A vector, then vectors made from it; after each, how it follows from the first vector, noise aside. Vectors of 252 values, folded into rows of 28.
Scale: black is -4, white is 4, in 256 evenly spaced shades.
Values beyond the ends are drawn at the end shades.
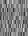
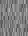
wrapped around, shrunk.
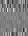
negated, partly zeroed.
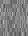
reversed, negated, shrunk.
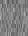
negated, shrunk.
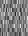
reversed, negated.
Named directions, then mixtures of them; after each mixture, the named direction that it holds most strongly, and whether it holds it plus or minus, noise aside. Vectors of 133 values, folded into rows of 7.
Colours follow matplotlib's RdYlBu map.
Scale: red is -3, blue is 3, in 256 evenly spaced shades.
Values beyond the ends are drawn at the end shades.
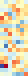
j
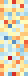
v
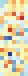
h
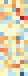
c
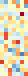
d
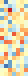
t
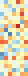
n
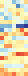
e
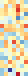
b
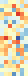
c, plus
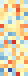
b, plus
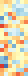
j, minus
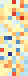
h, plus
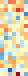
b, plus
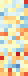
c, minus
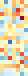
c, plus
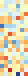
b, minus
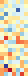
b, minus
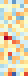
v, minus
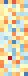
v, plus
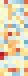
n, minus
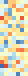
j, plus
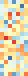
v, minus
